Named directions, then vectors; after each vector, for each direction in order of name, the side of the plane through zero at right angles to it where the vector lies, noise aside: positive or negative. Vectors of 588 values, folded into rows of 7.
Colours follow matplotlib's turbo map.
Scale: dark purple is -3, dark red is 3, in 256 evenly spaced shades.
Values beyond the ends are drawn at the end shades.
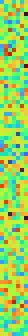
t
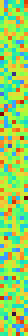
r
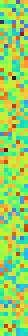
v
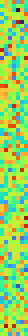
negative, negative, positive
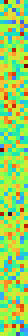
negative, positive, positive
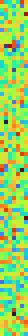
positive, negative, positive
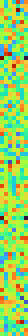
positive, positive, negative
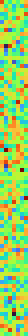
positive, negative, positive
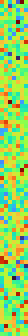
negative, negative, positive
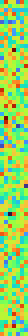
negative, positive, positive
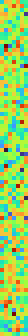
negative, positive, negative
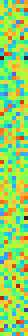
positive, positive, negative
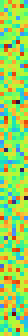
negative, positive, negative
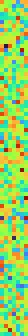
positive, negative, positive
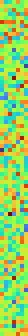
positive, negative, negative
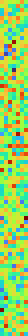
negative, negative, positive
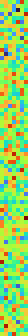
negative, negative, positive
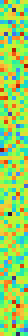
negative, positive, positive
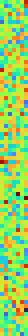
positive, positive, positive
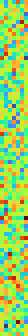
positive, positive, negative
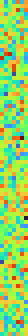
positive, positive, negative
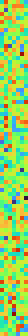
negative, positive, negative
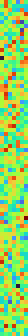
negative, negative, positive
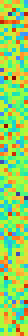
negative, negative, negative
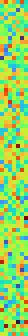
negative, negative, positive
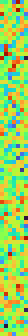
positive, positive, negative
